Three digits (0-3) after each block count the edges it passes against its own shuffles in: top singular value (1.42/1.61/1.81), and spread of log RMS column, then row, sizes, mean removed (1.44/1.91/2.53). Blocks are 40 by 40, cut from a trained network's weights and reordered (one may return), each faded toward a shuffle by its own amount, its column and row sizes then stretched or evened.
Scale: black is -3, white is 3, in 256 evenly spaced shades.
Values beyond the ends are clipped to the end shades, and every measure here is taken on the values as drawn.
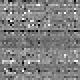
3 2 2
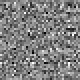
2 1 1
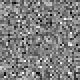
0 1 1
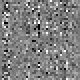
0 3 1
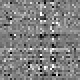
2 2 2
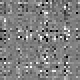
0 3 2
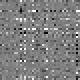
2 2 3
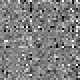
0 2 2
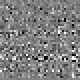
2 2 3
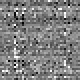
2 2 0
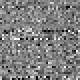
0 0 3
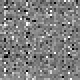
0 2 0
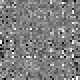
0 2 2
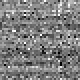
2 1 1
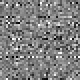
0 2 3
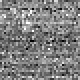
2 0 1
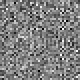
3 1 1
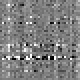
3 0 3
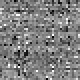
1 2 0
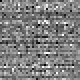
3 2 1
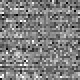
2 1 0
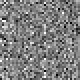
1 1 0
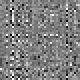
3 3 2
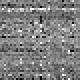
3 2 2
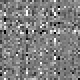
2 3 2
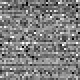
1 0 0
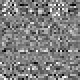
3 0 3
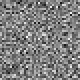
3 0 0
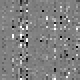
1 3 1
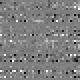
0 2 3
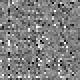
0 2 0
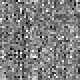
1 0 1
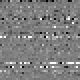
1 0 3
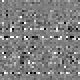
0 0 3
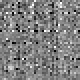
1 0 2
